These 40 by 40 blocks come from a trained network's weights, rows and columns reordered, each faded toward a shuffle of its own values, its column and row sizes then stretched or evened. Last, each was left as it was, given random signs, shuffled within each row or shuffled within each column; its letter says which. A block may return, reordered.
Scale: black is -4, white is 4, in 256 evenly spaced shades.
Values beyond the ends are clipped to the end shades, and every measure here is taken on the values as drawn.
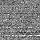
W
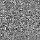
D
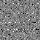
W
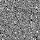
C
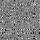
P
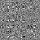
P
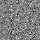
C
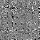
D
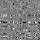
P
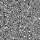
C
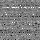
W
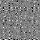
P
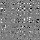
P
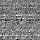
P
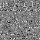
W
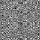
P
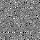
W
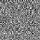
P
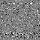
W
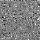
D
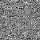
W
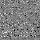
W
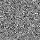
W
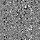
C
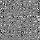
D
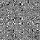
P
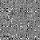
P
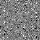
C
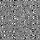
P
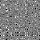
P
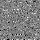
W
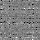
P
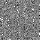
C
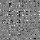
D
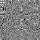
P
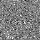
W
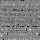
W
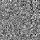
P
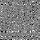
P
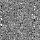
C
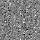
C
